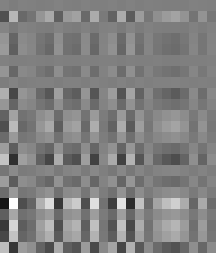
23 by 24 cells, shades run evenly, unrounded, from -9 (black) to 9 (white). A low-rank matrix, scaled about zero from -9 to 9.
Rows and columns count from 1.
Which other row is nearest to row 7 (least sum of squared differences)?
4
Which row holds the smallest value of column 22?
19
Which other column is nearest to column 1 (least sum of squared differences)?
15
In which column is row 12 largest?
2
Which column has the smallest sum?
1
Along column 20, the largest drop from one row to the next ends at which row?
23
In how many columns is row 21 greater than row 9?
13
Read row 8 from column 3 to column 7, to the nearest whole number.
0 0 0 0 0
